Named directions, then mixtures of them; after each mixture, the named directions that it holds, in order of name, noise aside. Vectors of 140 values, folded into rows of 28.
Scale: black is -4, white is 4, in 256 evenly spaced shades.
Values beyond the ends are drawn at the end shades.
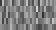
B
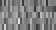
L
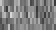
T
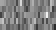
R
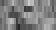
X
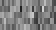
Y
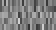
L.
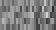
R, Y.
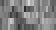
X.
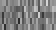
B, L.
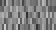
L.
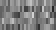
R, X, Y.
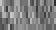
T.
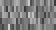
T, X.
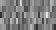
R.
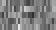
L, X, Y.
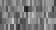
R, T, X.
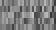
R, Y.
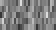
R.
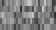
X, Y.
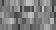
X, Y.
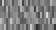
B, L, R.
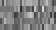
L, X, Y.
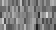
L, R, X.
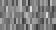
B, R.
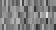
L, R.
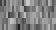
B, L, X.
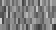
B, R.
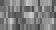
B, X, Y.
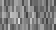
L, T.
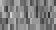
T.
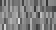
L.
